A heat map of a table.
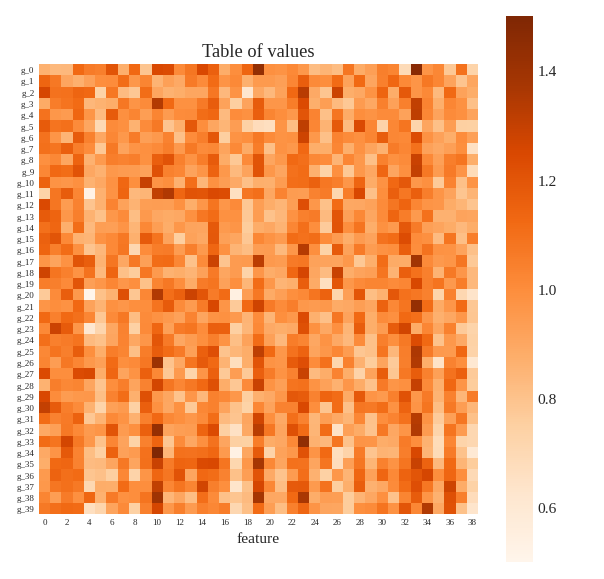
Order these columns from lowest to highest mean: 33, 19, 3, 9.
9, 3, 19, 33
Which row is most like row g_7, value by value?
g_22
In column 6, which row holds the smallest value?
g_36
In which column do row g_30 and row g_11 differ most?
0
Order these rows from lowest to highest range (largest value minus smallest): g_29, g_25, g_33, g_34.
g_29, g_25, g_33, g_34
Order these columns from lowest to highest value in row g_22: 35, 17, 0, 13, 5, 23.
5, 35, 17, 13, 0, 23
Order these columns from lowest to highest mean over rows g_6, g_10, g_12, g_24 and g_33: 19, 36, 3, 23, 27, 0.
27, 36, 19, 3, 0, 23
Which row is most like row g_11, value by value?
g_20
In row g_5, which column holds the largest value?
23
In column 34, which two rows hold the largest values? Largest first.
g_39, g_36
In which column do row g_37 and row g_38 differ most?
4
